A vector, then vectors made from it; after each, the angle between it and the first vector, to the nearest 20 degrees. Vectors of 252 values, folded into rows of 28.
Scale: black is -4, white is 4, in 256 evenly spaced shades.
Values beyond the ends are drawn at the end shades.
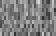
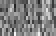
140 degrees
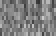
160 degrees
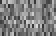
40 degrees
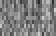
160 degrees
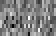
120 degrees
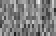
20 degrees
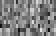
60 degrees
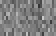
120 degrees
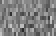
60 degrees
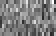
60 degrees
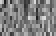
120 degrees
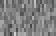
120 degrees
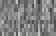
140 degrees
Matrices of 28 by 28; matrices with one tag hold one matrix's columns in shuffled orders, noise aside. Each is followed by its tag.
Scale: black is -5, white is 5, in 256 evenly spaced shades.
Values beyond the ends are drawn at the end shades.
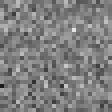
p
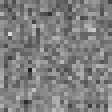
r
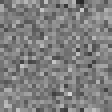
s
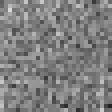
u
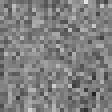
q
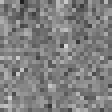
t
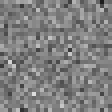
s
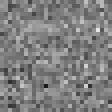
p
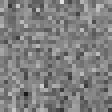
q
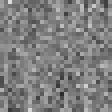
q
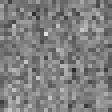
r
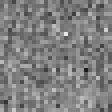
r
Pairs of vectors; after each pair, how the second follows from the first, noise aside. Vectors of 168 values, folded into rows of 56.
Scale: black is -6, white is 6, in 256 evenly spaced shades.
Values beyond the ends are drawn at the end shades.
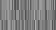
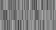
shuffled.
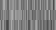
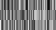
reversed, scaled up.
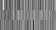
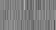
wrapped around, shrunk.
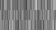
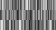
reversed, scaled up.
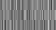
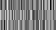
reversed, scaled up.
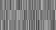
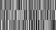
scaled up.
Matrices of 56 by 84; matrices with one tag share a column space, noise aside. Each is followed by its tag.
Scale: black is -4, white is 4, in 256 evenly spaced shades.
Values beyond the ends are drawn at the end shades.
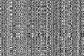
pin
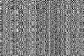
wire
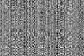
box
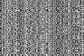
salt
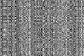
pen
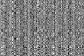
box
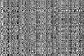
salt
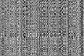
pin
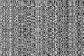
pen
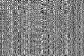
wire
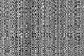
pin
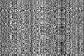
salt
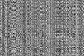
pin
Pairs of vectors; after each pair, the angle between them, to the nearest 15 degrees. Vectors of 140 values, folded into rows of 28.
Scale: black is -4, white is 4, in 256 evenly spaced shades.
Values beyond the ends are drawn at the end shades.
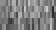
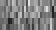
15 degrees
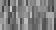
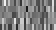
105 degrees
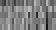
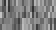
75 degrees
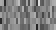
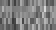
90 degrees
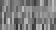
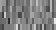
120 degrees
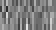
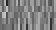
150 degrees
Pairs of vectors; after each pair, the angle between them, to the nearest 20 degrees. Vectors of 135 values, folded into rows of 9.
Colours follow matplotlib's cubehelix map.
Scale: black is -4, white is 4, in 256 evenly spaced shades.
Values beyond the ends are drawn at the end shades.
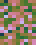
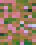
60 degrees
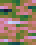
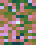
60 degrees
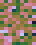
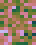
20 degrees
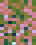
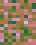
60 degrees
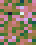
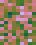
40 degrees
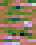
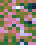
120 degrees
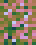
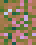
40 degrees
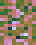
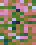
140 degrees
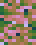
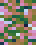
160 degrees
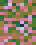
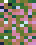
120 degrees
